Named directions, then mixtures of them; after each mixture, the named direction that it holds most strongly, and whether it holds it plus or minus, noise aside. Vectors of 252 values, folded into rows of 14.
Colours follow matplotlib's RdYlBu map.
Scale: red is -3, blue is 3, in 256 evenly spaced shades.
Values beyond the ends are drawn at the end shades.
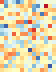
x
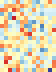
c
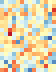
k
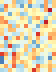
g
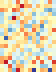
c, plus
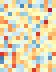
g, plus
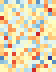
g, plus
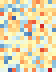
c, minus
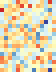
g, minus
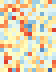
c, plus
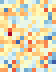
k, plus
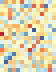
c, minus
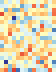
k, plus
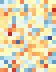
k, plus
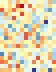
g, minus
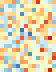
c, minus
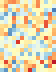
k, minus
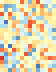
c, minus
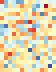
x, plus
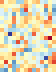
k, minus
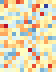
x, minus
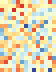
c, plus
